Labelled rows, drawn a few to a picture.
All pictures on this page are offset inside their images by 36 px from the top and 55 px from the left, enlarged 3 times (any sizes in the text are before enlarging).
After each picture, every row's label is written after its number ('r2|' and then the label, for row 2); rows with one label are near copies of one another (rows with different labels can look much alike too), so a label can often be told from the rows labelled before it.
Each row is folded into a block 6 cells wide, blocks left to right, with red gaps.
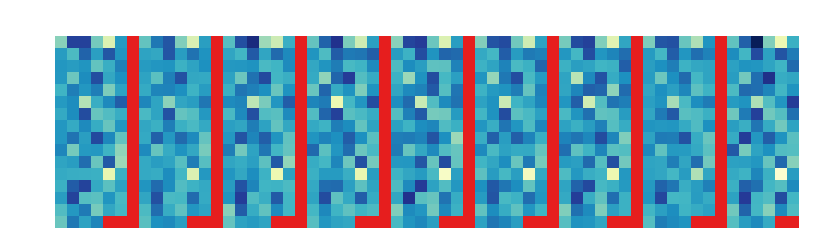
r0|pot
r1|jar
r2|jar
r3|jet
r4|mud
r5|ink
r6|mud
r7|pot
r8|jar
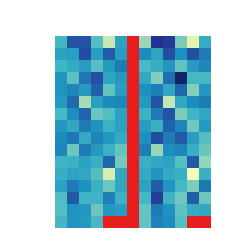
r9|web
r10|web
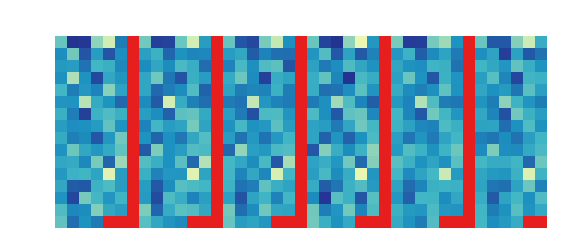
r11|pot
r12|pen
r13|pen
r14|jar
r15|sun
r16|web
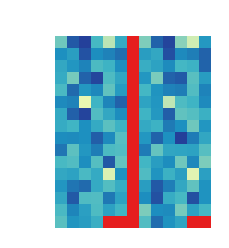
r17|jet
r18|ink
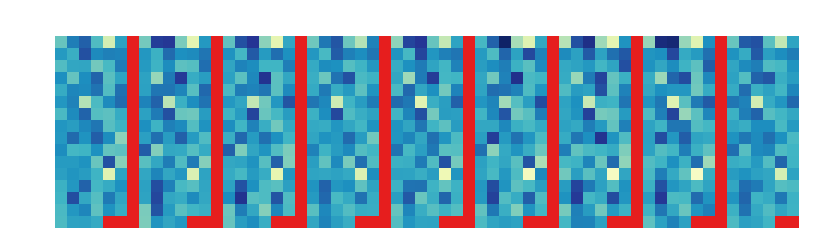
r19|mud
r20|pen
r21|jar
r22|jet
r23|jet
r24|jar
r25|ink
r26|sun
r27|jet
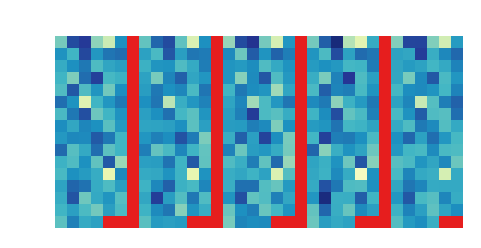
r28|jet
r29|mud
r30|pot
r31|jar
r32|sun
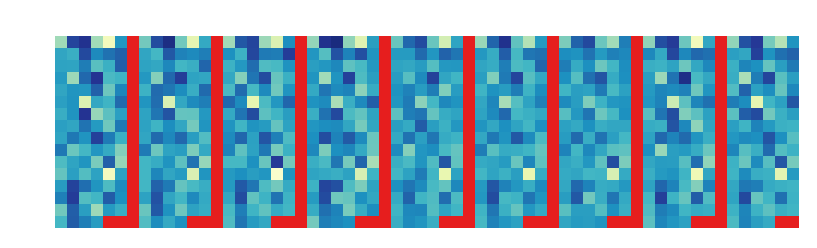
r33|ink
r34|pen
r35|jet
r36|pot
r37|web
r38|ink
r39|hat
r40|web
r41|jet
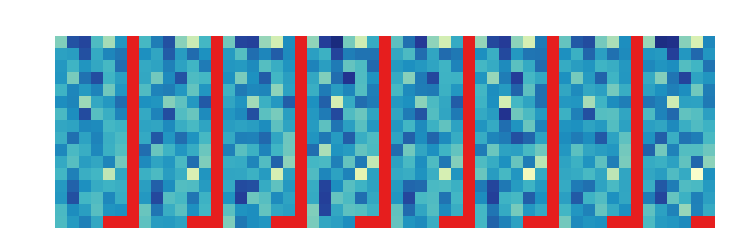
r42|sun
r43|jar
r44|pot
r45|pen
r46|jar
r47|ink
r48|pot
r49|hat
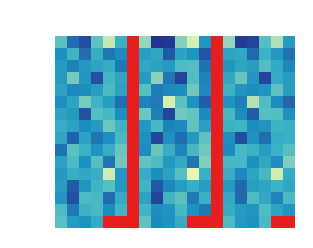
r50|jar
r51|sun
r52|sun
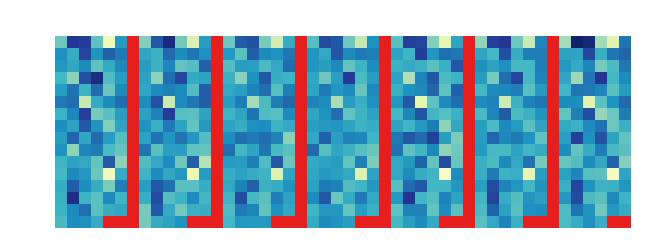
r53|web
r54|pen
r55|mud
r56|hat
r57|mud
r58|sun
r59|sun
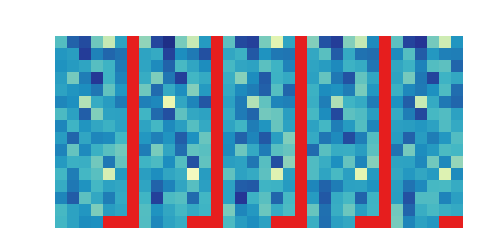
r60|hat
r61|jet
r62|mud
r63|ink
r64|pen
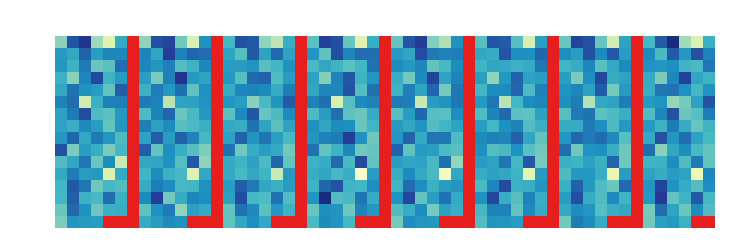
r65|pen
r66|hat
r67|jar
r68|mud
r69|hat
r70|mud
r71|web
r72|jar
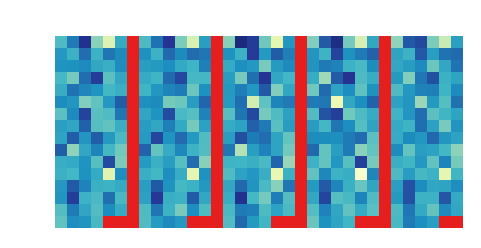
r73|jar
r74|jar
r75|web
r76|jet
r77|ink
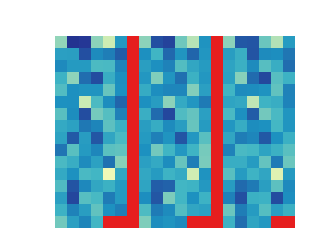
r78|sun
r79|pot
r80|ink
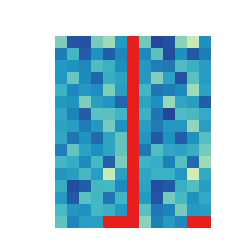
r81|pot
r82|pot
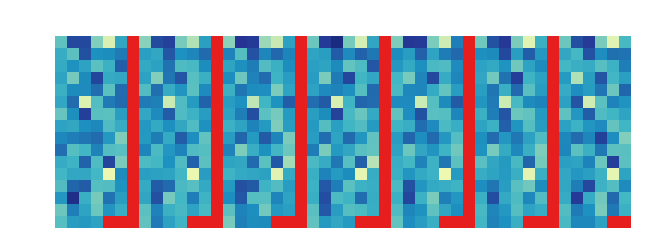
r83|mud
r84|jet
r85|pot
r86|pen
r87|sun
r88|web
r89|mud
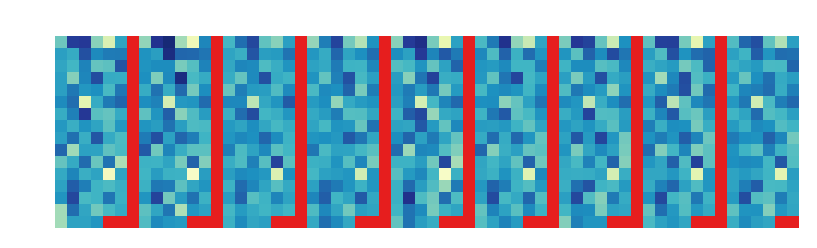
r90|pen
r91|hat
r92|jet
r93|ink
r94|web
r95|jar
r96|pot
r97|mud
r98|mud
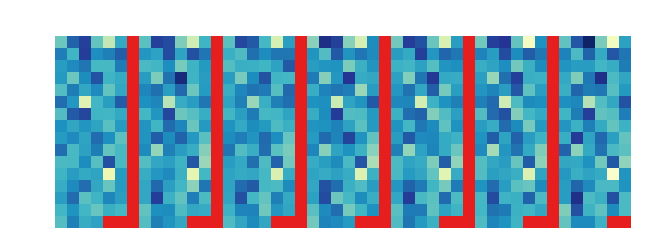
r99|jet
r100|web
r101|mud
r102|pot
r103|web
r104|web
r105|jar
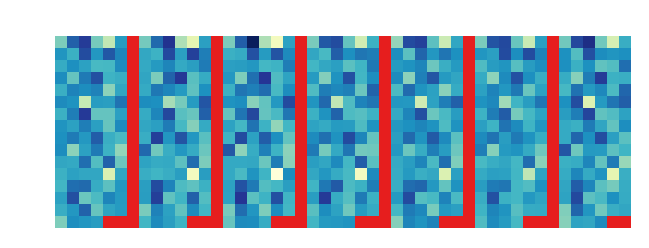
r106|pot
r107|jar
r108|jar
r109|mud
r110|pot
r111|web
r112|pen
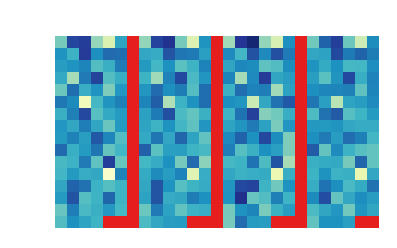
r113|jet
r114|pen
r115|pot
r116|hat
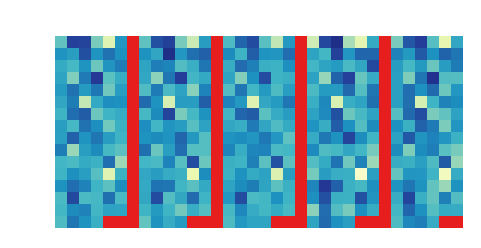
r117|web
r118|jet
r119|jet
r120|ink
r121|web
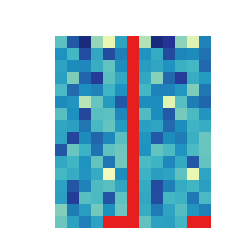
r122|jar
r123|sun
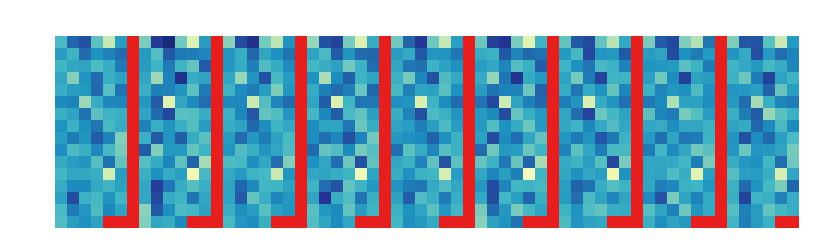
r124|mud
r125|pen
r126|sun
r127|mud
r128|jet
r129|pen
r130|jet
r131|hat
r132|web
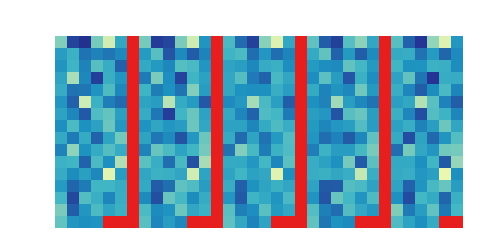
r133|pen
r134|pot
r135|jar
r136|pot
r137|jar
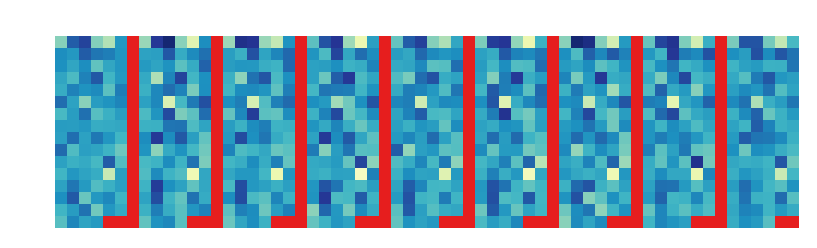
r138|hat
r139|sun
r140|sun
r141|jar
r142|pen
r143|pen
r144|pot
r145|jet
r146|web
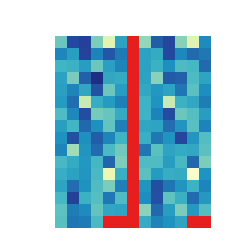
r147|web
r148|ink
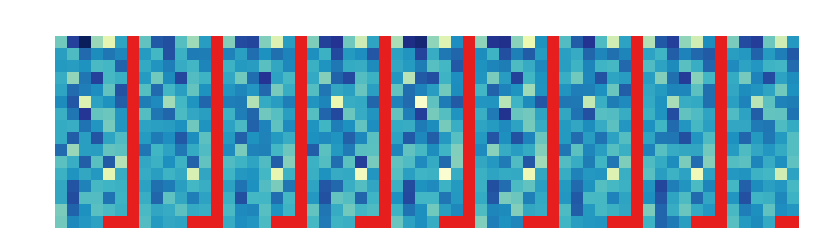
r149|pen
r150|jet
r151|web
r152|jet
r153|sun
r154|pot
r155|pen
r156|ink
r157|sun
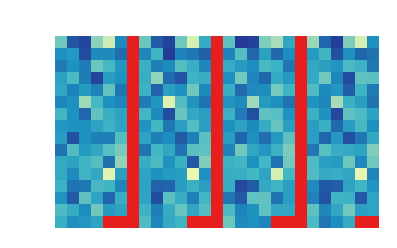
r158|hat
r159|jet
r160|pot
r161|ink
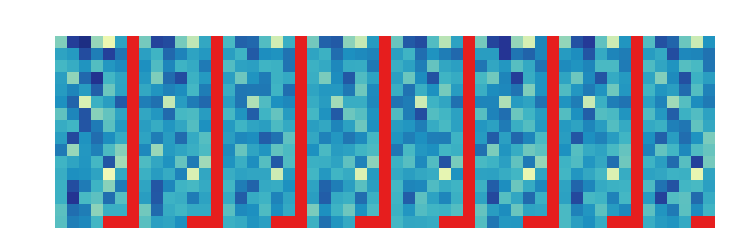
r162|web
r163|pen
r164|mud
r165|ink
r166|jet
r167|hat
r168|sun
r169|mud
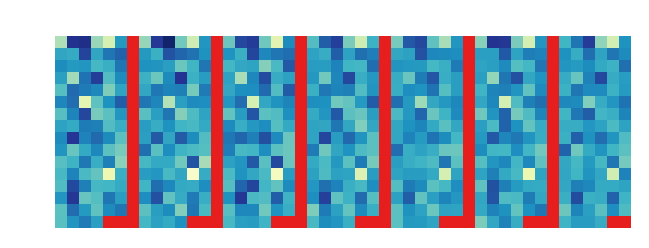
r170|sun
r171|hat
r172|mud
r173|jar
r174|hat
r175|sun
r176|jar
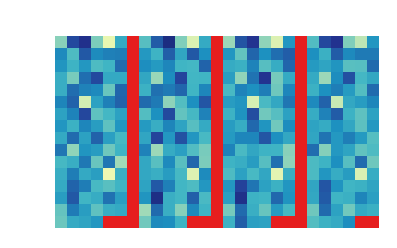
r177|pen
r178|jar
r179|ink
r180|pen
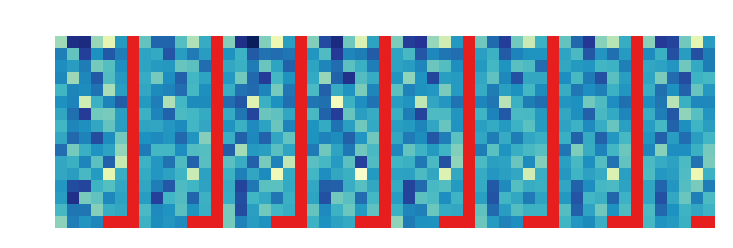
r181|pot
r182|mud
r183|pen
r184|jet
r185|pot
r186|pen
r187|jar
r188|web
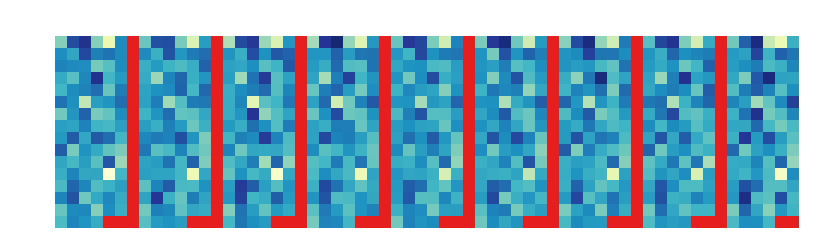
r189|hat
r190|mud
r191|ink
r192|sun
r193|pot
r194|pot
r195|hat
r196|pen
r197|jar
